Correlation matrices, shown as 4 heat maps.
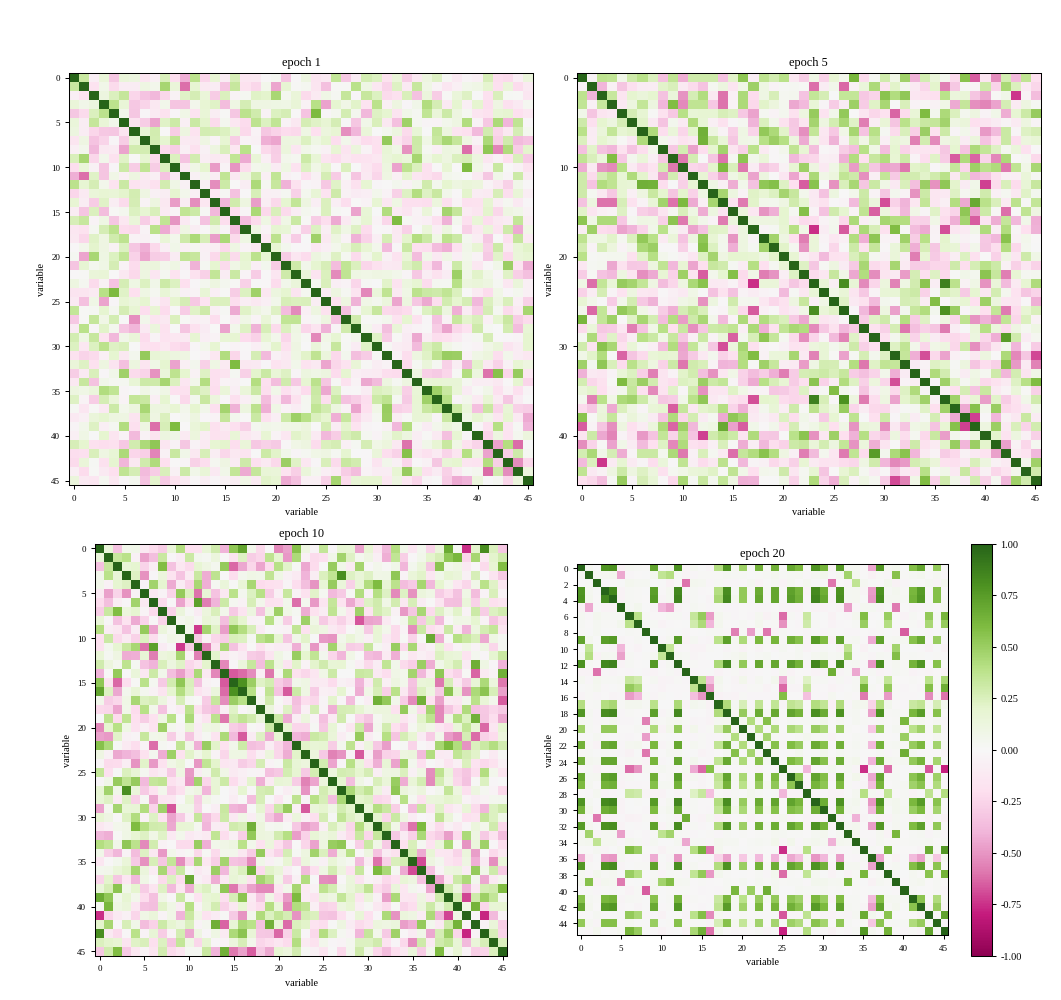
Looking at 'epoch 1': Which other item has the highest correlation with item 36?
35
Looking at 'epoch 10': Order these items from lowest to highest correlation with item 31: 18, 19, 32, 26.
19, 18, 26, 32
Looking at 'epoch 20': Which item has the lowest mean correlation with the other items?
36
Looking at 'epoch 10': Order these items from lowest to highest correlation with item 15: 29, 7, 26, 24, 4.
29, 7, 26, 24, 4
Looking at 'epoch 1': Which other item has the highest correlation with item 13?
34
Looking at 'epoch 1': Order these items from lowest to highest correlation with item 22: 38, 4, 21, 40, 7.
4, 7, 40, 21, 38
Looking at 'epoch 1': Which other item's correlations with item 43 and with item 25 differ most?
28
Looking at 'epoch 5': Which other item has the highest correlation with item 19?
12
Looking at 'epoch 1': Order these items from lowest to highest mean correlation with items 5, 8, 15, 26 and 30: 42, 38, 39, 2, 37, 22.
22, 39, 42, 38, 2, 37
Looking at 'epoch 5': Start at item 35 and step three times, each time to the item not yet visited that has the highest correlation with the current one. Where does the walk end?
22
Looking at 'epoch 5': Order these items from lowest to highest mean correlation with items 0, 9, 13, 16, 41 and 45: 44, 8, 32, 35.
8, 35, 32, 44
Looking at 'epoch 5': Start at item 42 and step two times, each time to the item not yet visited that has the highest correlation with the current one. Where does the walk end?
18
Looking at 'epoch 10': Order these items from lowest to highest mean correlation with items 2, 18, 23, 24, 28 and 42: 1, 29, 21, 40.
21, 29, 1, 40
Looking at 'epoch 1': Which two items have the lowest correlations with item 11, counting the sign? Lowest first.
1, 0
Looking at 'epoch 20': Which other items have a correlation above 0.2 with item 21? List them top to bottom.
19, 23, 40
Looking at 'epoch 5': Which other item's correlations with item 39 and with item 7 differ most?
0
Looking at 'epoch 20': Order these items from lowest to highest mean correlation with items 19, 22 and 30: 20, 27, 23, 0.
23, 20, 27, 0
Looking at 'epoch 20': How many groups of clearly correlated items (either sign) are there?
5
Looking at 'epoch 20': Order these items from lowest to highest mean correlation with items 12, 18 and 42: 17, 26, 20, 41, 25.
25, 17, 20, 41, 26
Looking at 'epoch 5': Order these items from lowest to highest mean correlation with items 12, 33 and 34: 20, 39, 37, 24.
20, 24, 39, 37
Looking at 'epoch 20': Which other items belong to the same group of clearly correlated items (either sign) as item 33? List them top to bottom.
1, 5, 10, 11, 39
